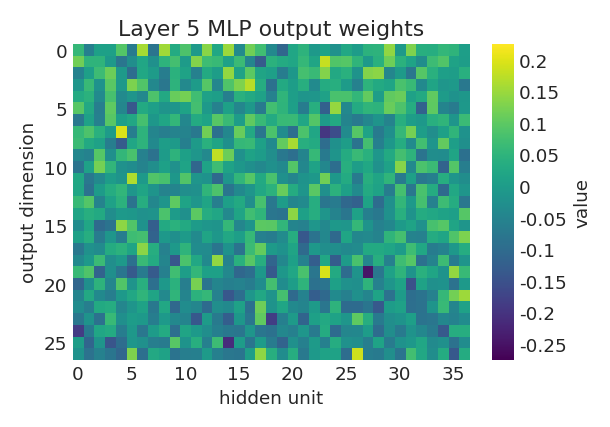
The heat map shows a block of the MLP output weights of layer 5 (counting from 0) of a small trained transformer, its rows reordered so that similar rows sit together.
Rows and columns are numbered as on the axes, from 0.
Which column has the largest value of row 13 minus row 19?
27
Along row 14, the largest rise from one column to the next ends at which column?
20
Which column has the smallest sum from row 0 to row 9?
7
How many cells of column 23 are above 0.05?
4
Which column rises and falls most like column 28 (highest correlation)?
25
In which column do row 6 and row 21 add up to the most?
36
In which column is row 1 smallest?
17
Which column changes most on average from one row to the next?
13
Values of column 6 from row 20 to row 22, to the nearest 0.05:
0.05 0.05 0
